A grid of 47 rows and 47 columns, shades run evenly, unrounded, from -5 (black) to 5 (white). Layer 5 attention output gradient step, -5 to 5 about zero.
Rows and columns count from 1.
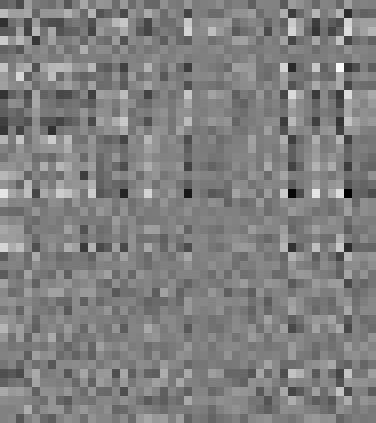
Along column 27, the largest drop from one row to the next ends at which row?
5
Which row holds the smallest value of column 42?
4
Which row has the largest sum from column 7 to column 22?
22
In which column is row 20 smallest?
11
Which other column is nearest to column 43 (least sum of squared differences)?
36
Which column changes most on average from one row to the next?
44
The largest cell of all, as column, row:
43, 8
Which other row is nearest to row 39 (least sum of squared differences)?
24
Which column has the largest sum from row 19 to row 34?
1
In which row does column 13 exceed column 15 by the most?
42
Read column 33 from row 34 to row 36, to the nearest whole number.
0 0 0
